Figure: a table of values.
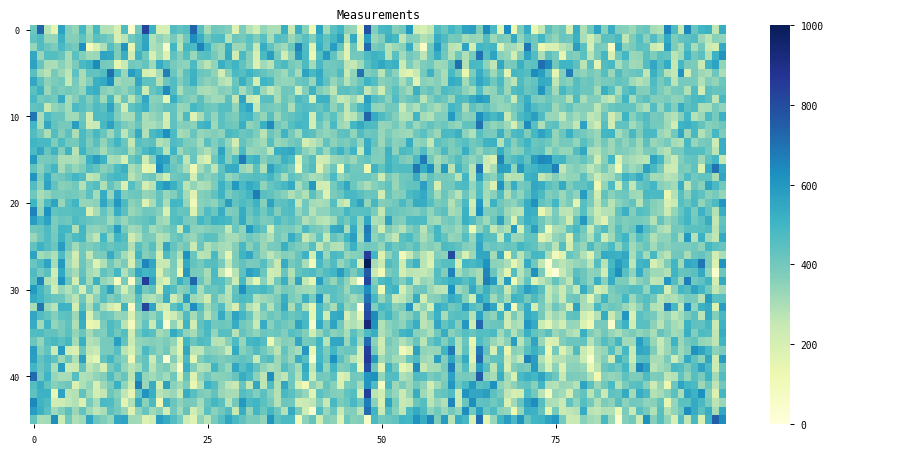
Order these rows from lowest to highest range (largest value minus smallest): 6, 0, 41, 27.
6, 41, 0, 27
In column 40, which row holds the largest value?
18
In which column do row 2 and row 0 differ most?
83
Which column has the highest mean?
48
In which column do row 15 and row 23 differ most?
74
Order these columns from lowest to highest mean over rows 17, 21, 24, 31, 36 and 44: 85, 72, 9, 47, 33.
9, 47, 33, 85, 72
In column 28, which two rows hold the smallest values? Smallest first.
28, 26
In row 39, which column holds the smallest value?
21
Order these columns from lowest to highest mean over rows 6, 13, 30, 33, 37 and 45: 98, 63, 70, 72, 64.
63, 98, 70, 72, 64
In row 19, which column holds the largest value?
32
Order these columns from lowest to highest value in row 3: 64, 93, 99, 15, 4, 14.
14, 93, 4, 15, 99, 64
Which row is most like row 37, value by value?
39
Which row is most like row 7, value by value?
12
